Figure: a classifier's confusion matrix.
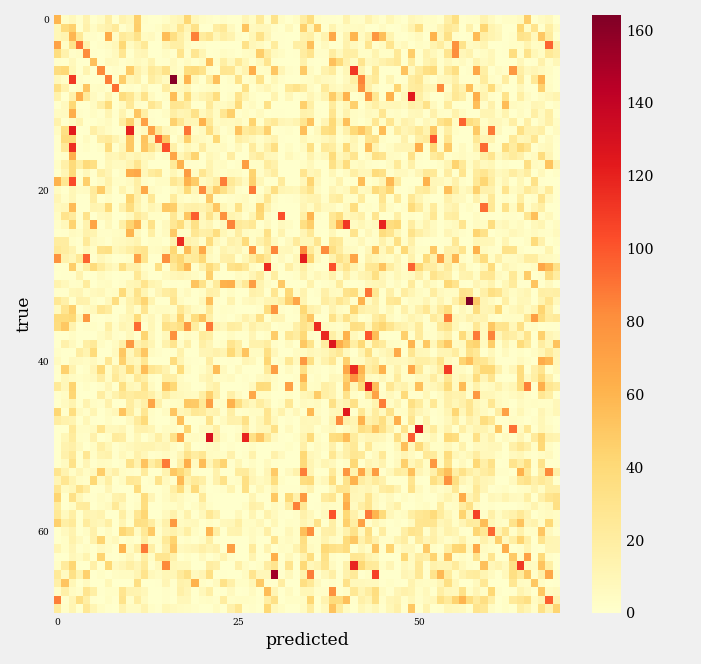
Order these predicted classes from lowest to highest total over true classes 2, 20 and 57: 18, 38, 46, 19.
18, 46, 38, 19
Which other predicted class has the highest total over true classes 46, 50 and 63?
40
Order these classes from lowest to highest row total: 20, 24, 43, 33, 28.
33, 20, 24, 43, 28
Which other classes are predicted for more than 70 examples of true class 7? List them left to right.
2, 16, 42
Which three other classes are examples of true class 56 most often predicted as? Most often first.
34, 40, 30
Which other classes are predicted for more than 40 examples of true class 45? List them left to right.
13, 18, 19, 21, 24
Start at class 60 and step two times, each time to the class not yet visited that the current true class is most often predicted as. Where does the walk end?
54
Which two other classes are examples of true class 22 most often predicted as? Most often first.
59, 2
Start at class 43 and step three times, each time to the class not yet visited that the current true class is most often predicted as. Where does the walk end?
21
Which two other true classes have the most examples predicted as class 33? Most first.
57, 8
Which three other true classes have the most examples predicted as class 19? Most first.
23, 2, 66
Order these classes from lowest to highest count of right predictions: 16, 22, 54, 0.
22, 0, 16, 54
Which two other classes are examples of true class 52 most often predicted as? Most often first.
15, 18
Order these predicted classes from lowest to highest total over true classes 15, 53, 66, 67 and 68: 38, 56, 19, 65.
19, 65, 56, 38
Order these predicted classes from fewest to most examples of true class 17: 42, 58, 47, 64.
64, 42, 58, 47
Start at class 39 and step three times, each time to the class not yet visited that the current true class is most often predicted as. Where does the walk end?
41
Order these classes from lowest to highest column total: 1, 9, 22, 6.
6, 22, 1, 9
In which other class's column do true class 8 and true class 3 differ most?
68
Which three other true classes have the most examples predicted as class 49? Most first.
9, 29, 41
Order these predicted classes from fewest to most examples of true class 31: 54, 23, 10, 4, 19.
10, 4, 54, 19, 23
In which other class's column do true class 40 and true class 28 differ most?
4
